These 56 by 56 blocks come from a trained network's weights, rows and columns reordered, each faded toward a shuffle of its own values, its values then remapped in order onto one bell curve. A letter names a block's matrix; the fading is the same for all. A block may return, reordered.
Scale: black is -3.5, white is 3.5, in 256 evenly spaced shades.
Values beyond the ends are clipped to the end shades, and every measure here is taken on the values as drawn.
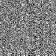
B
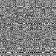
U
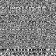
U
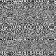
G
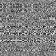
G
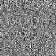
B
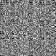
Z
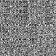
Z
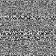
G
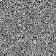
B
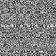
U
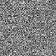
B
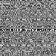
U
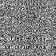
Z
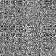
Z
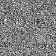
B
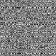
G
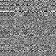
U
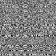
G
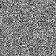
B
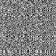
Z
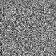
B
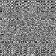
G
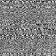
G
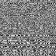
G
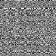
U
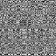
U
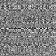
U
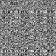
Z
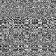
G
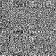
B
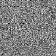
B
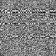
U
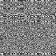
G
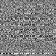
U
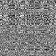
G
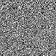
B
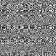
G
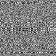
G
